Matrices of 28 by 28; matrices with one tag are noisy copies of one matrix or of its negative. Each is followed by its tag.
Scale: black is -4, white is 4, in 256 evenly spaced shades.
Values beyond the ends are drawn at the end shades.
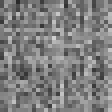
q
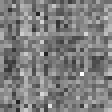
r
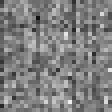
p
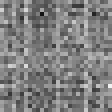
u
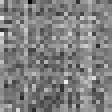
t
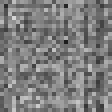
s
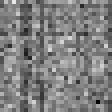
r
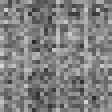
u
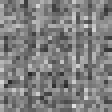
p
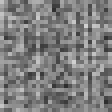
p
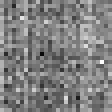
t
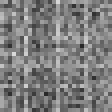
u
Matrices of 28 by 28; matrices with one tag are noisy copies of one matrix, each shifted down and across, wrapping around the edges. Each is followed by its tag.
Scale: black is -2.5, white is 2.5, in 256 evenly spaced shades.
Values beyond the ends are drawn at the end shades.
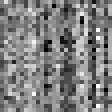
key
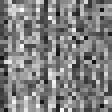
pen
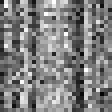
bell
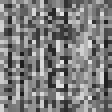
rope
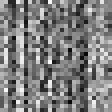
pen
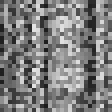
bell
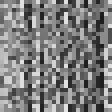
pen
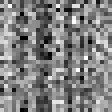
key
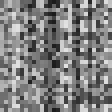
key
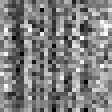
bell
